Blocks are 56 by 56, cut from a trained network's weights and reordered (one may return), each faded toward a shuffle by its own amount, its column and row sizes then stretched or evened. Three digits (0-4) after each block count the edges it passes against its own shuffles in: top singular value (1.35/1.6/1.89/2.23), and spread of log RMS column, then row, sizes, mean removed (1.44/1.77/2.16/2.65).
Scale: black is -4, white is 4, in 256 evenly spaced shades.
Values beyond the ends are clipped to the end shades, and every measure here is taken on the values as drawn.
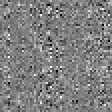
2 4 2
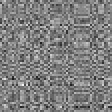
4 3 3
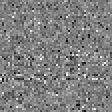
2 1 1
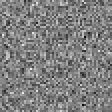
3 3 1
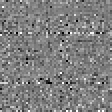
1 2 3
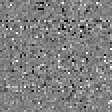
1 1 2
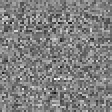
1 1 4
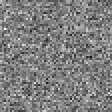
2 0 2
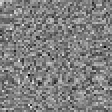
3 0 0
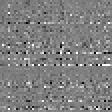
2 2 4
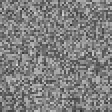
1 0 1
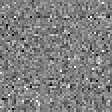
2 2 1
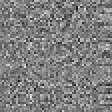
3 1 2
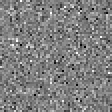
0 1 0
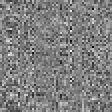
3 4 0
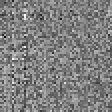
0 4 3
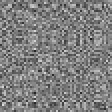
4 1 2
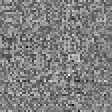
2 3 4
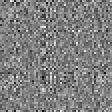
4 2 3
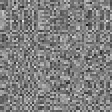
4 2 0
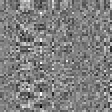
4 4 1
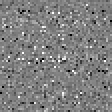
0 0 2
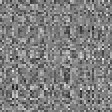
4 4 1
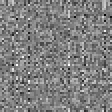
2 4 2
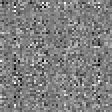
2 3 3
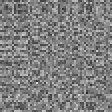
4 1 0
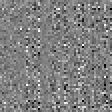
2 4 2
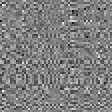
4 3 3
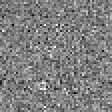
1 0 2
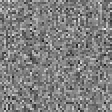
3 2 1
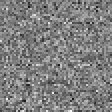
1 0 2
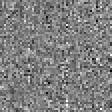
2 2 1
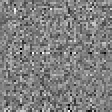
2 4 3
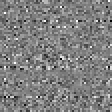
1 1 4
